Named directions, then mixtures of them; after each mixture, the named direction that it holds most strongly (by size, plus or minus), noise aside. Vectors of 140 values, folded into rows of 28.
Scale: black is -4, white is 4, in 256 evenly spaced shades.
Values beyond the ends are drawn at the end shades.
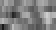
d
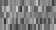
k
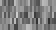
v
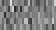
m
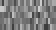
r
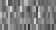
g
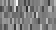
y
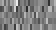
y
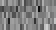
r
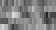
d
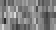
d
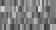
r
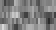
d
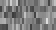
y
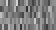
y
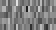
y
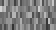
r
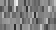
y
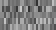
k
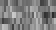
d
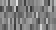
y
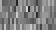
y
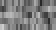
d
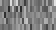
m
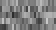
d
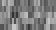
v
